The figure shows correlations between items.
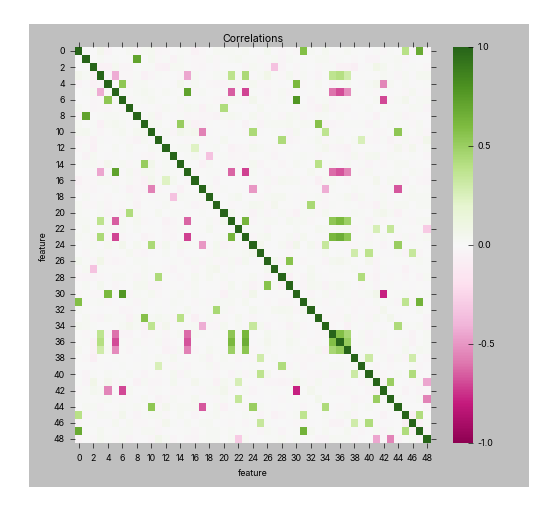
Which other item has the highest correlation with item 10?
44
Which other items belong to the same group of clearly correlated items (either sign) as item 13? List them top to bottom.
18
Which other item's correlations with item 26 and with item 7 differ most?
29
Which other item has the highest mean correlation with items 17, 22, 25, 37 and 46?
40
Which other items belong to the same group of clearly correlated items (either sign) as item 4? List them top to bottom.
6, 30, 42
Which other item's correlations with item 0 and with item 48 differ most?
47
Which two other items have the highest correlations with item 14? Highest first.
9, 33
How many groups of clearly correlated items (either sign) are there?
15
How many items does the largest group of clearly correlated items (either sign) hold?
8
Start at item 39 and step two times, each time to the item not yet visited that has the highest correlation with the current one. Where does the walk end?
11
